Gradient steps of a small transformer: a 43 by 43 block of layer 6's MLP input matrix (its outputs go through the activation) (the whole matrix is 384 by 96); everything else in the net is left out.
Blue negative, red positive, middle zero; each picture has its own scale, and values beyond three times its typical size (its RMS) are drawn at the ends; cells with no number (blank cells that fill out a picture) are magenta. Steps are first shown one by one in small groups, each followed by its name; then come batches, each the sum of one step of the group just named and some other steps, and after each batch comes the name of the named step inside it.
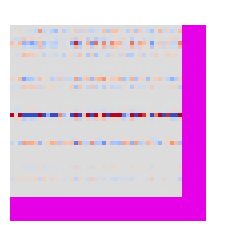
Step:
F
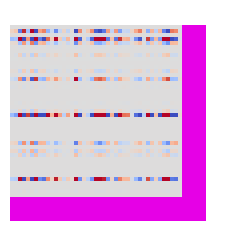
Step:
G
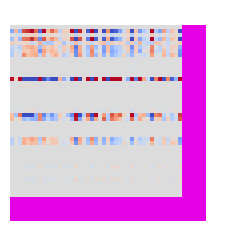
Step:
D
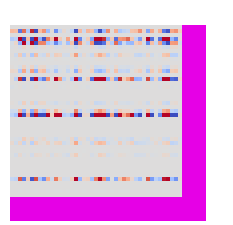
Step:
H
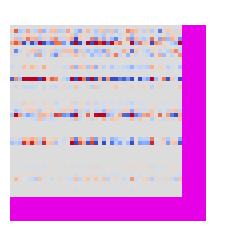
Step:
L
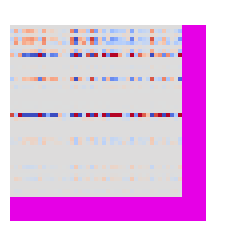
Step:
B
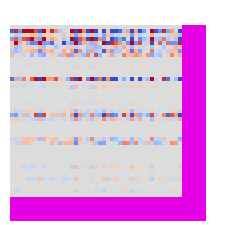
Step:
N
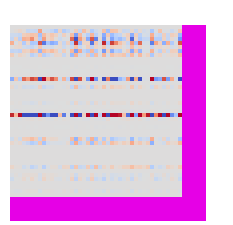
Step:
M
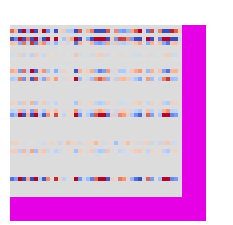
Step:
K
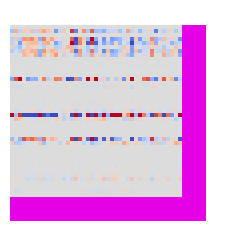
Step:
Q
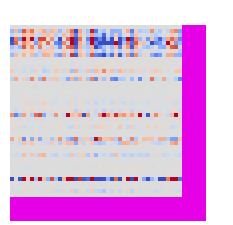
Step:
N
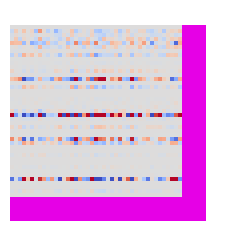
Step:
F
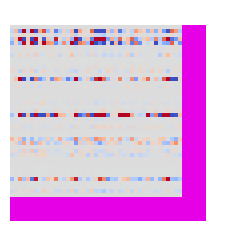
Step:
G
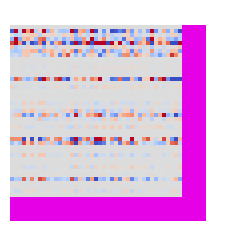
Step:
N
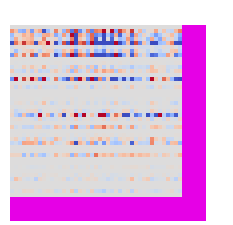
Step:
L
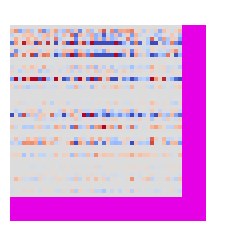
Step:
L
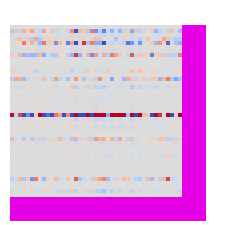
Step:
B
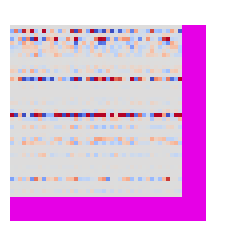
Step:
D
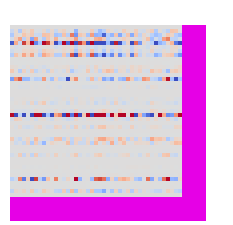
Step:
Q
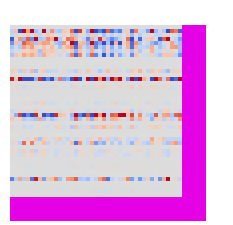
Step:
D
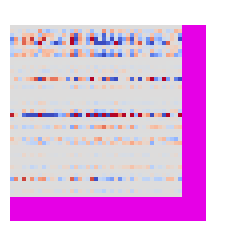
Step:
M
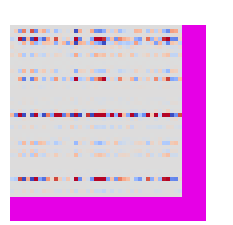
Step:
G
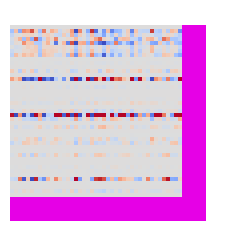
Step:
D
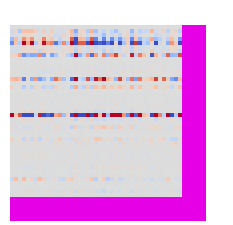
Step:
B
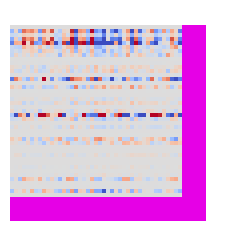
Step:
N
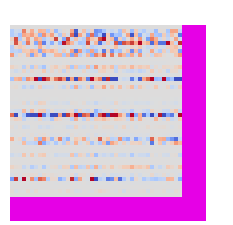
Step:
M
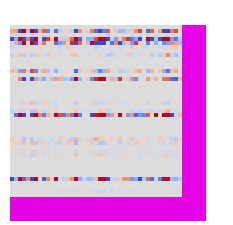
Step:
K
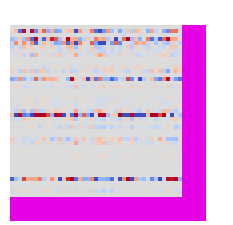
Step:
H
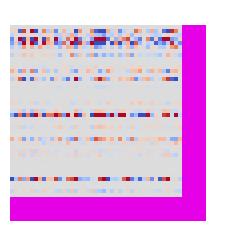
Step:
K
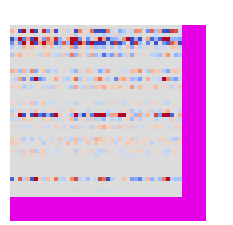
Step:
K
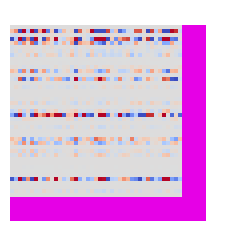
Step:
K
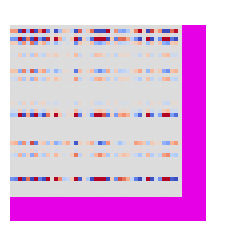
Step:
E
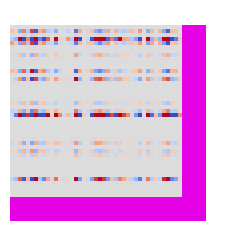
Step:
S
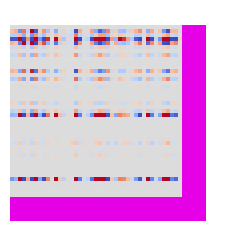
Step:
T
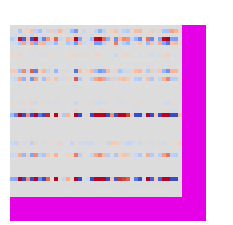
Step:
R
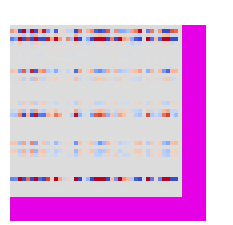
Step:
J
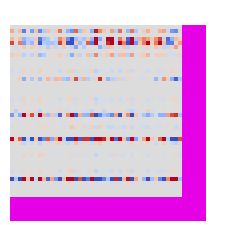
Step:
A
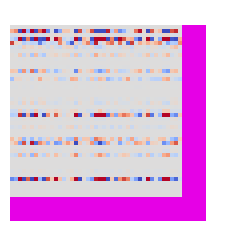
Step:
E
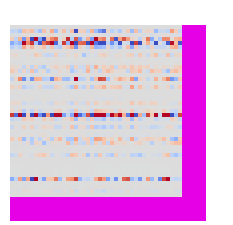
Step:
R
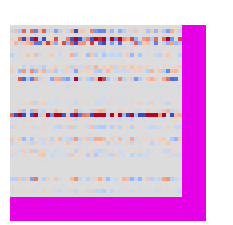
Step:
S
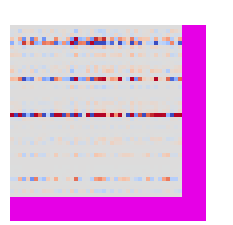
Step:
R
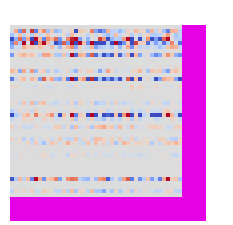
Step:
T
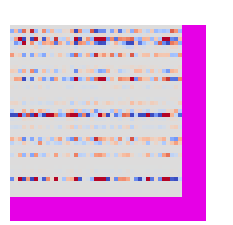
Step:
R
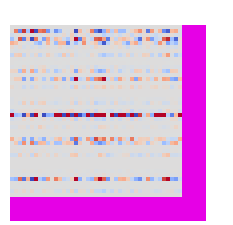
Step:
E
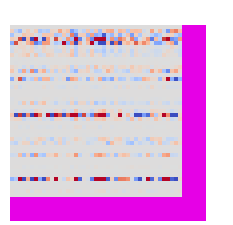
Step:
R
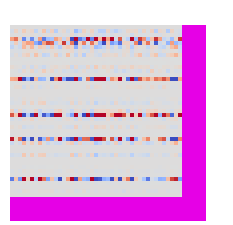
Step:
A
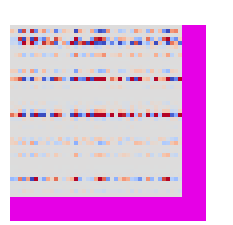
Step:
E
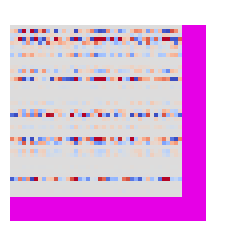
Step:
J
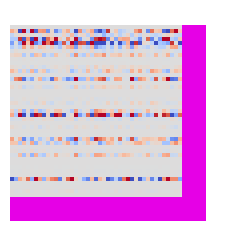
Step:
E
